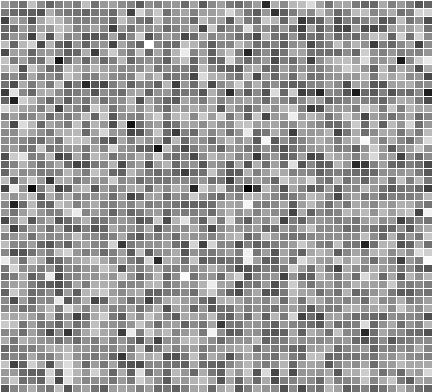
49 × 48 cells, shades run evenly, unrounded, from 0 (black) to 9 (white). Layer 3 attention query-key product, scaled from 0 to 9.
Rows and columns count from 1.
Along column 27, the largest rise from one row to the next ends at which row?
35
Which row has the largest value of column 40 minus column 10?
11
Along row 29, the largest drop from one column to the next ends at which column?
2
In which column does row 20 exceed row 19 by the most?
18
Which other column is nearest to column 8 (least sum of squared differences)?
32
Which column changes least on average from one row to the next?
37
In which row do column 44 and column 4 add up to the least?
24
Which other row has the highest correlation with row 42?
31
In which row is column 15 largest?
42
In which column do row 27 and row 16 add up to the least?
15
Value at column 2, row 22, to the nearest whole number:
6
